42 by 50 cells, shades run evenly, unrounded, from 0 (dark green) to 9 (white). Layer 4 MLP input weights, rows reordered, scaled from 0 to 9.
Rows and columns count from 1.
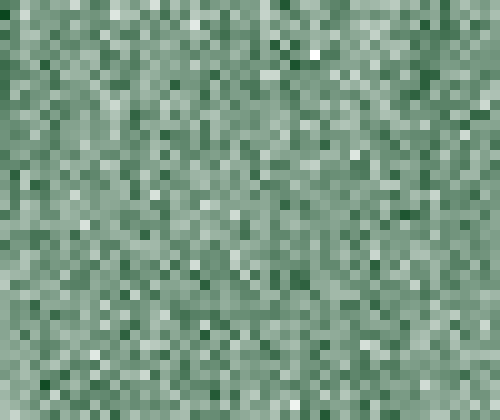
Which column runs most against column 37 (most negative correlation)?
23
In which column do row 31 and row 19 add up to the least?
4
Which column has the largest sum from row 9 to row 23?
12
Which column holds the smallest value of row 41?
37
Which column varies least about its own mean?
34
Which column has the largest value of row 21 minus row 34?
21
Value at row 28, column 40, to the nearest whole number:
6
